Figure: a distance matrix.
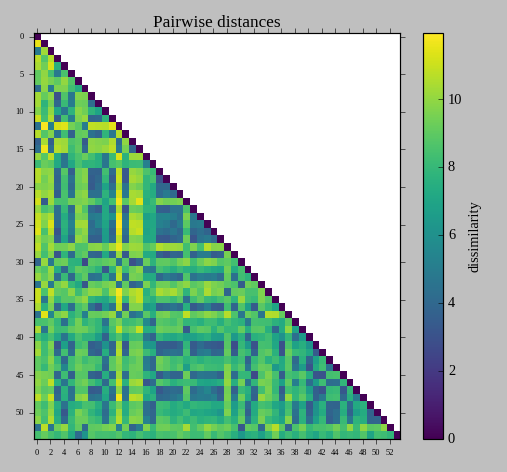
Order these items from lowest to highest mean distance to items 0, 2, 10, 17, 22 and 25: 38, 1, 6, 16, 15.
38, 16, 15, 1, 6
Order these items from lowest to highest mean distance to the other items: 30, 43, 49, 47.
47, 49, 43, 30
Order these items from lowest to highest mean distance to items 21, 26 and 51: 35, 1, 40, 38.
40, 38, 35, 1
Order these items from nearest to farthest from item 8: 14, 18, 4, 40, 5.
18, 5, 40, 4, 14
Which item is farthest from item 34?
12
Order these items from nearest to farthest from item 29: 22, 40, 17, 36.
36, 40, 17, 22
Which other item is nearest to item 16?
46
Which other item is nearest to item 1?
22
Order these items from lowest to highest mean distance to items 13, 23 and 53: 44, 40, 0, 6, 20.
20, 40, 6, 44, 0
